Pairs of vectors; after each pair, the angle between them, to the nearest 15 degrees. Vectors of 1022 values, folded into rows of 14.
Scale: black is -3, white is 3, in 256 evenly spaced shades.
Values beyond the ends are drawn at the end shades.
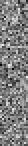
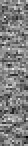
135 degrees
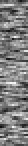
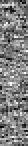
45 degrees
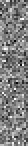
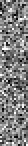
45 degrees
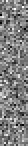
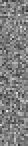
120 degrees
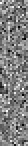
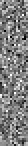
30 degrees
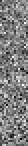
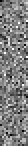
60 degrees
